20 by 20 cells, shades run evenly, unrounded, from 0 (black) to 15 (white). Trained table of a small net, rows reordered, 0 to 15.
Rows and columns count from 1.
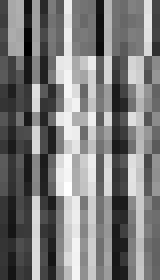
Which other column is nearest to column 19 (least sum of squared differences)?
3
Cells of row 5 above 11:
7
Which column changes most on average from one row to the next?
8
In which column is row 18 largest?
10
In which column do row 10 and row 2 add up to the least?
4
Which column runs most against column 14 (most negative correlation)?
5
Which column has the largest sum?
9
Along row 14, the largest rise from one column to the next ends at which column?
17
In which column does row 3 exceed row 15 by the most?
2
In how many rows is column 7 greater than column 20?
4
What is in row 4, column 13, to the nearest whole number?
1
